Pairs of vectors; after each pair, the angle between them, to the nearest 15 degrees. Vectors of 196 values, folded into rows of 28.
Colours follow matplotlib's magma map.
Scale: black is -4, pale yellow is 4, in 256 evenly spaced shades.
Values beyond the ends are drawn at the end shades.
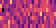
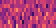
75 degrees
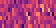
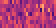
45 degrees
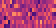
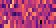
150 degrees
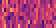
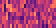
60 degrees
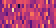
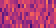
45 degrees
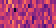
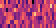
105 degrees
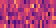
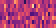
30 degrees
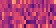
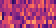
150 degrees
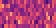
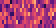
120 degrees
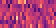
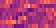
120 degrees
